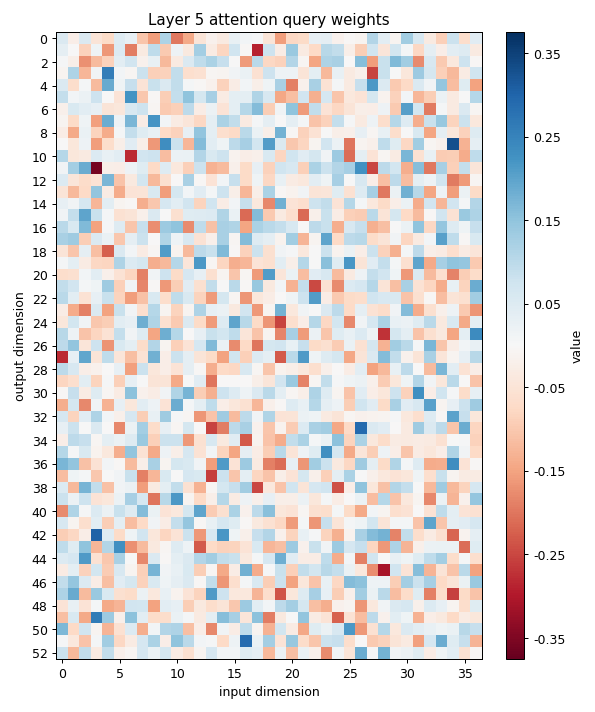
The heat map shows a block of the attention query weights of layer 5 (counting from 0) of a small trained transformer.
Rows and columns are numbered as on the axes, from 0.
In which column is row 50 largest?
25
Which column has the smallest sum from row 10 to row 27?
16
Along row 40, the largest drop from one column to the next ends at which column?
13
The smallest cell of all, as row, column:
11, 3
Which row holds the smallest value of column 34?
47
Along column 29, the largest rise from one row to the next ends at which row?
43
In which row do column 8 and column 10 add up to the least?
0
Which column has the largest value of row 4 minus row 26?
4
